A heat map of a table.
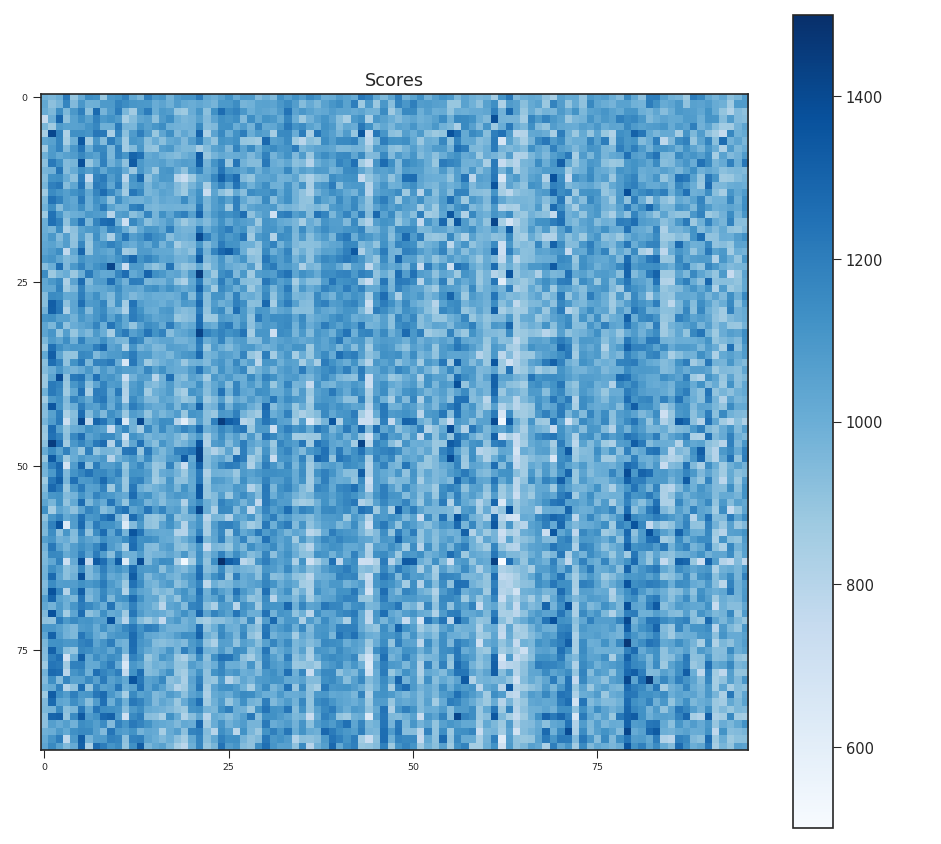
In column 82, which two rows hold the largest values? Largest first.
79, 59
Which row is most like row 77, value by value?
46
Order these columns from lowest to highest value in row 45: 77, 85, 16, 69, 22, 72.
69, 77, 85, 22, 72, 16
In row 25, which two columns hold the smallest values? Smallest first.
62, 44
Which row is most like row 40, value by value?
12
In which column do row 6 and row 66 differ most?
92
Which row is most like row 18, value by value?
31
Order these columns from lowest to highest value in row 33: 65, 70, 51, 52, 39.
65, 51, 52, 39, 70
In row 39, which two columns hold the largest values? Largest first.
56, 61
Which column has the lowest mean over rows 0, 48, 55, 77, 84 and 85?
64
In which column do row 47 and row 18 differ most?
1
